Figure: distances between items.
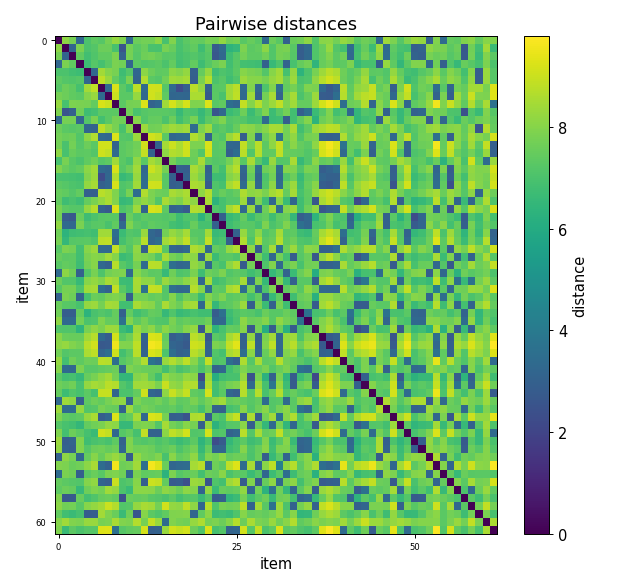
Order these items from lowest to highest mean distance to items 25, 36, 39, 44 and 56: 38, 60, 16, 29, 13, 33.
33, 13, 29, 16, 38, 60
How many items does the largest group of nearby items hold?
16
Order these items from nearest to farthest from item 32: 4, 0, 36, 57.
0, 36, 4, 57
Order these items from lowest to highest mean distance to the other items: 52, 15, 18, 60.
18, 52, 15, 60
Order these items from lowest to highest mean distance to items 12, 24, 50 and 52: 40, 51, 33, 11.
51, 40, 33, 11
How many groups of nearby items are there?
7
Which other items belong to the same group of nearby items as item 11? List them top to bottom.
4, 5, 19, 59
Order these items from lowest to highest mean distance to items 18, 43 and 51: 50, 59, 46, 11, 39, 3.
50, 46, 39, 3, 59, 11
